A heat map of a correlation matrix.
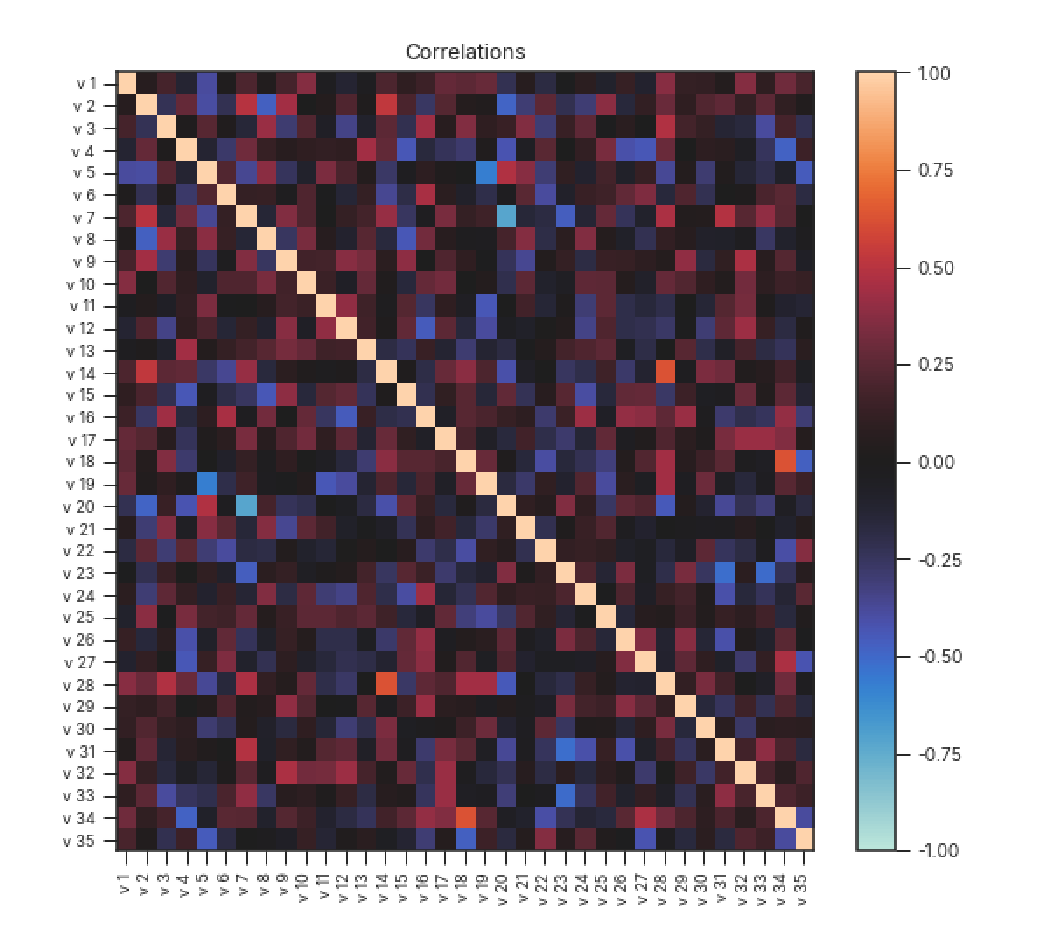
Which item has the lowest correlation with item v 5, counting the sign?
v 19
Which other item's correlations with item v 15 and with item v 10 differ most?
v 8
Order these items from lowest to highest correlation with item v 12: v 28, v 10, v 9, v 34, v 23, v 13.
v 28, v 34, v 10, v 23, v 13, v 9
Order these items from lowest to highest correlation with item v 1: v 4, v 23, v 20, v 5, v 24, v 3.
v 5, v 20, v 4, v 23, v 24, v 3
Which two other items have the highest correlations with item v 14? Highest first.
v 28, v 2
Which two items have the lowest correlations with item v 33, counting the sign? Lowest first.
v 23, v 3
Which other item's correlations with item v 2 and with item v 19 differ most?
v 25
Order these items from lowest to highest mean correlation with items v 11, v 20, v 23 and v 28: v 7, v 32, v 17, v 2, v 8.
v 7, v 2, v 17, v 32, v 8
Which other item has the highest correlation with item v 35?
v 22
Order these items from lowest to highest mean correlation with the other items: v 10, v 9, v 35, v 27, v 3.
v 35, v 27, v 3, v 9, v 10
